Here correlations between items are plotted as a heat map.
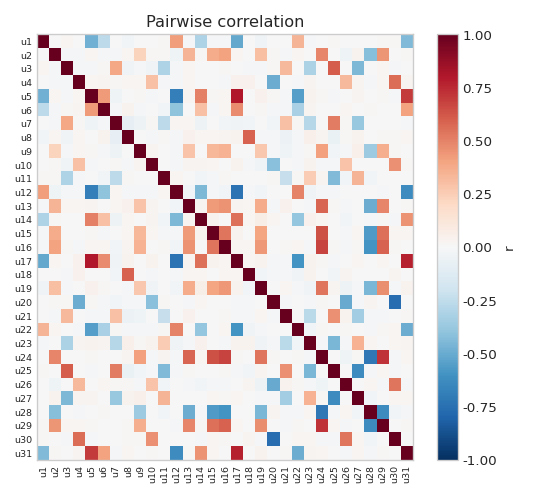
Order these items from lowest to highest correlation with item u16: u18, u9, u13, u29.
u18, u9, u13, u29
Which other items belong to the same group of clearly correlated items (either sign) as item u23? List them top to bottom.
u3, u7, u11, u21, u25, u27
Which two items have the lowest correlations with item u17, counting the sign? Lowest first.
u12, u22
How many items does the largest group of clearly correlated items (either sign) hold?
9
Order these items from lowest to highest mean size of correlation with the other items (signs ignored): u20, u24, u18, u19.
u18, u20, u19, u24
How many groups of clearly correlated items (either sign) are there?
5
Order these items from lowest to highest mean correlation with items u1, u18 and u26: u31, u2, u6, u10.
u31, u6, u2, u10
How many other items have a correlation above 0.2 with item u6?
4
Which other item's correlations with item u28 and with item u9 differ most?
u24
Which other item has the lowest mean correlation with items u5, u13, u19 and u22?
u28
